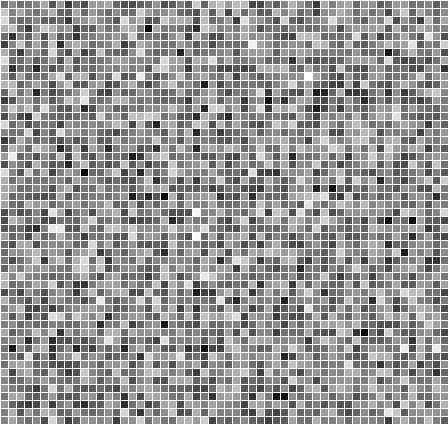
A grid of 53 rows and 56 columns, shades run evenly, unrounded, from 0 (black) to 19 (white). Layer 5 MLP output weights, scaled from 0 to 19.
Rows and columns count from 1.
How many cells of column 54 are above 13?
6
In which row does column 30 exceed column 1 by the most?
33
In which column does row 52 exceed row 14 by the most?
16
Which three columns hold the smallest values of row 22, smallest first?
11, 18, 35
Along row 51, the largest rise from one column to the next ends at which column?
51
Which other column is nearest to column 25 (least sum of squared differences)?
14
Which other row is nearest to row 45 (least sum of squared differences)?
26
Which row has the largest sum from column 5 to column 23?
29
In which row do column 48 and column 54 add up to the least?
19
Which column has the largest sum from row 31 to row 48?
53
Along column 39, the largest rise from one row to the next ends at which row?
37
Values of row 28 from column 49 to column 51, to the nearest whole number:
1 9 8
